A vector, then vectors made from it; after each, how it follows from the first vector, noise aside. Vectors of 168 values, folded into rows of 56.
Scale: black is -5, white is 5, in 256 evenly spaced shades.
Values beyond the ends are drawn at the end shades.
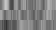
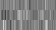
wrapped around, partly zeroed.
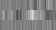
wrapped around, negated, partly zeroed.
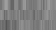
shrunk.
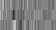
wrapped around, partly zeroed.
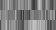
wrapped around, negated.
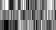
scaled up.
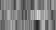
wrapped around, negated.
